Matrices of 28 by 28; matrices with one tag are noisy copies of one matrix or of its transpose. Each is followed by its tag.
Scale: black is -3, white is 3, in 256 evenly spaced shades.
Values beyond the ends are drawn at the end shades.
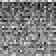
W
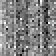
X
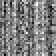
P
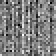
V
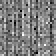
V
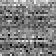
X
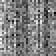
X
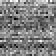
X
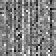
V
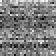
X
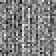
V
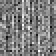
V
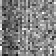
W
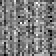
P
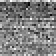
W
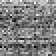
X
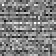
V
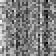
X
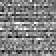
V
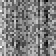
X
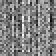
V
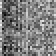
W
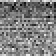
W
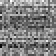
X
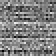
V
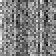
X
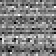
P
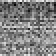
W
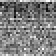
W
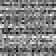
P
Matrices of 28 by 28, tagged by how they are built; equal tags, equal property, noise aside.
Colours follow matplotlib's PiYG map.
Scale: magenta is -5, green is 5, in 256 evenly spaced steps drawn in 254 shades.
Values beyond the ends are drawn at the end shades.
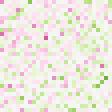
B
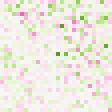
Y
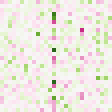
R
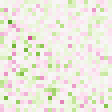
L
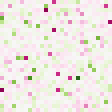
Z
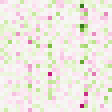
R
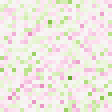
B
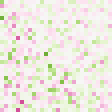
L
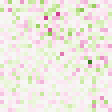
Y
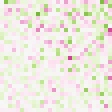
Y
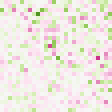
Y
